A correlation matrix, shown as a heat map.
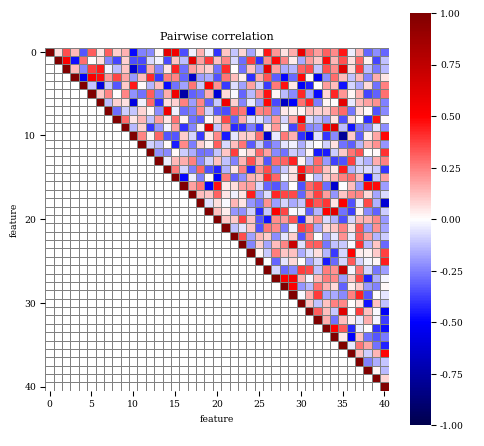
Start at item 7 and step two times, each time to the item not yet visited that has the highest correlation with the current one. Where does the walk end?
0
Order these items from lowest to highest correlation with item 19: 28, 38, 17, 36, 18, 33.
36, 38, 18, 17, 28, 33
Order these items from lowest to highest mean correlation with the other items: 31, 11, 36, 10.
10, 11, 36, 31
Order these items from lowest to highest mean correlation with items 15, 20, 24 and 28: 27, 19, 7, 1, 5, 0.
7, 5, 0, 19, 1, 27
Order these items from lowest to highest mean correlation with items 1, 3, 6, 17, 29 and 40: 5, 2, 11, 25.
11, 25, 5, 2
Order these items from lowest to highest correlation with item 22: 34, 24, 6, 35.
24, 34, 6, 35
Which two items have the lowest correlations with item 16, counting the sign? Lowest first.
5, 34
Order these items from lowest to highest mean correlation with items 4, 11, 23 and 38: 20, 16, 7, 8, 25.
8, 25, 7, 16, 20
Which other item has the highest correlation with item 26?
35
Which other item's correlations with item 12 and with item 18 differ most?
40
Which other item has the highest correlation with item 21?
6
